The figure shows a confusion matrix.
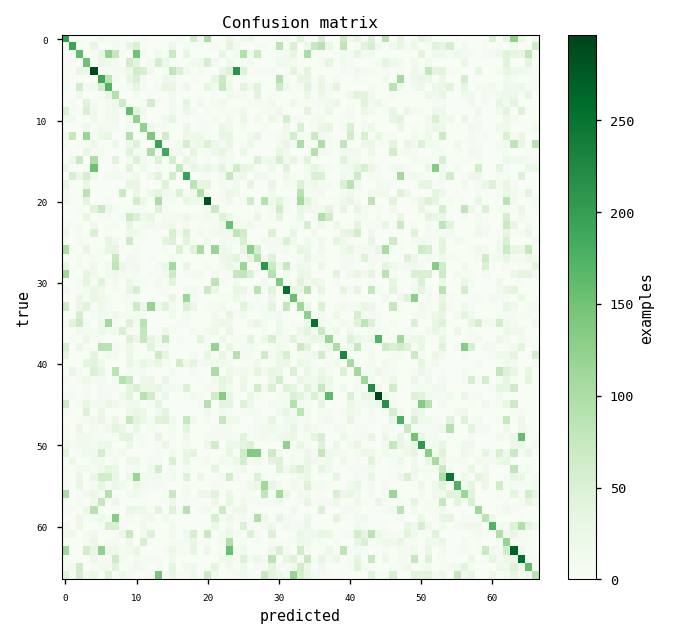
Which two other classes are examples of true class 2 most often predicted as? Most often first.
10, 6
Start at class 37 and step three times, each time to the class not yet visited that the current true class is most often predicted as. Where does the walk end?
36
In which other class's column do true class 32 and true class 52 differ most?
49
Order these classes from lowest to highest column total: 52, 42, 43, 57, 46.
57, 42, 52, 46, 43
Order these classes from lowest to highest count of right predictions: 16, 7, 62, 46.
46, 16, 7, 62
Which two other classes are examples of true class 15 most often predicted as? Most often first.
4, 2
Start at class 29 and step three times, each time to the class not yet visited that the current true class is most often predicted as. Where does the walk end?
23
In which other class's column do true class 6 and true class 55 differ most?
28
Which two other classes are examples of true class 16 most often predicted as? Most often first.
4, 52
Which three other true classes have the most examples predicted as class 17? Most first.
32, 58, 47
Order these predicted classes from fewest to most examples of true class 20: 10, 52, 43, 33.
52, 10, 43, 33
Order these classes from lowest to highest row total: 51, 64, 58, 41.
58, 41, 64, 51
